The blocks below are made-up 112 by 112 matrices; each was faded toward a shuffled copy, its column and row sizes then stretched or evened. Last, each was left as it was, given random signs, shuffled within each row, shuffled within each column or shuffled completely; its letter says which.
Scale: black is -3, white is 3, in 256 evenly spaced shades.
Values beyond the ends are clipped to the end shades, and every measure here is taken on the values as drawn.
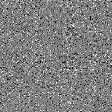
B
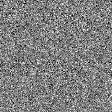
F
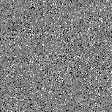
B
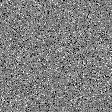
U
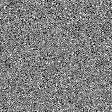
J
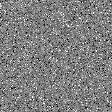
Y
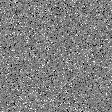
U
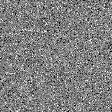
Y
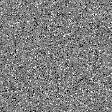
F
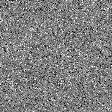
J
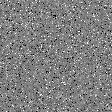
U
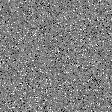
U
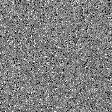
Y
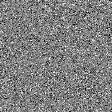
F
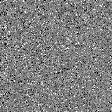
B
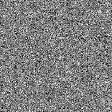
B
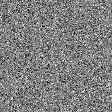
Y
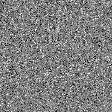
F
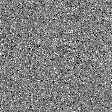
B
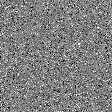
Y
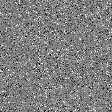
B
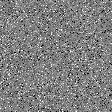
J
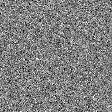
Y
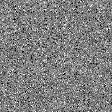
B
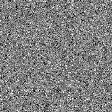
B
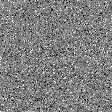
J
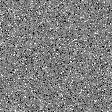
U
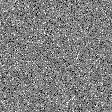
U
